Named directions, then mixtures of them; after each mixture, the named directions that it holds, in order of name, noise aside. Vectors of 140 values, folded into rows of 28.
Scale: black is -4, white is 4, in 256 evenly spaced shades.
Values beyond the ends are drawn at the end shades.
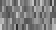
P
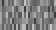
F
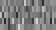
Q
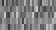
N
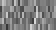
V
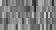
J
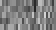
J.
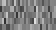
Q, V.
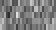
N, P.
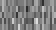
F, Q.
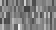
J, N, Q.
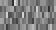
F, V.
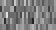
F, Q, V.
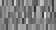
F, J, V.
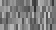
J.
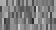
J, Q, V.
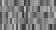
F.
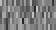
J, N, V.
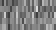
N.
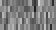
J.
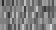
F, N.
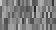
J, V.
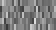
V.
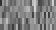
J.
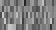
F, J, Q.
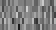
F, Q.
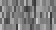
J, P, Q.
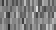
N.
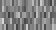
P, V.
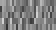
J, P, V.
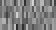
F, P, Q.
